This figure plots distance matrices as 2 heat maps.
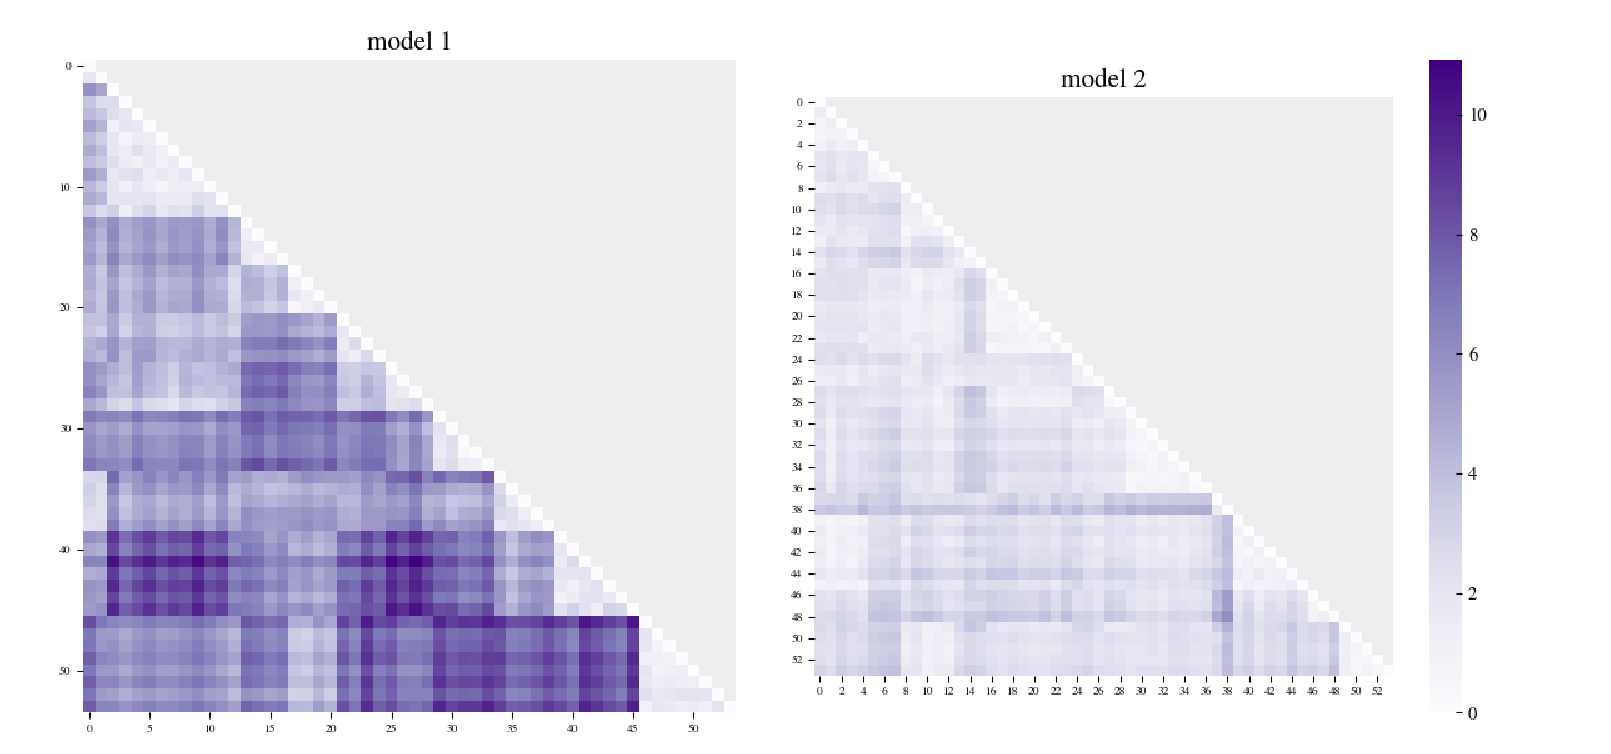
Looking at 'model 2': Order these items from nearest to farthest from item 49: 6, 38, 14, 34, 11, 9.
11, 9, 34, 6, 14, 38
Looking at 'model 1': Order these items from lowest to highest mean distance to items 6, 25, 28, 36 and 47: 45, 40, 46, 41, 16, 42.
16, 46, 40, 42, 45, 41
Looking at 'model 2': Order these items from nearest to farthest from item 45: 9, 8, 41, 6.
41, 8, 6, 9
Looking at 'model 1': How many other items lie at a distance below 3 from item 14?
3
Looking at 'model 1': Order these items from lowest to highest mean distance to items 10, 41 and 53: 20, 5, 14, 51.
20, 51, 5, 14
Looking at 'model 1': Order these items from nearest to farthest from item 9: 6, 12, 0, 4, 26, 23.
6, 4, 12, 26, 23, 0
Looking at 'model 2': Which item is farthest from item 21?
48
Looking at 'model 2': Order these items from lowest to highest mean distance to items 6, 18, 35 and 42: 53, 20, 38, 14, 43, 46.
20, 43, 46, 53, 14, 38
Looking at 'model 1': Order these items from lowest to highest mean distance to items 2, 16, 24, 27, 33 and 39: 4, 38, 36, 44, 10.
10, 36, 4, 38, 44
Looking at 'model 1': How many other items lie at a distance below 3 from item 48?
7
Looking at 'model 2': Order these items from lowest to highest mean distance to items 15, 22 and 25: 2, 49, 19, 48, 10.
19, 2, 10, 49, 48
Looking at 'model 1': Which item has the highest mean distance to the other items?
41
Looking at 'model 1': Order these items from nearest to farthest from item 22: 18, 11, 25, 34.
25, 11, 18, 34
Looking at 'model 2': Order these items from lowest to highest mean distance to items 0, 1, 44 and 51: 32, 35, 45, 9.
45, 32, 35, 9
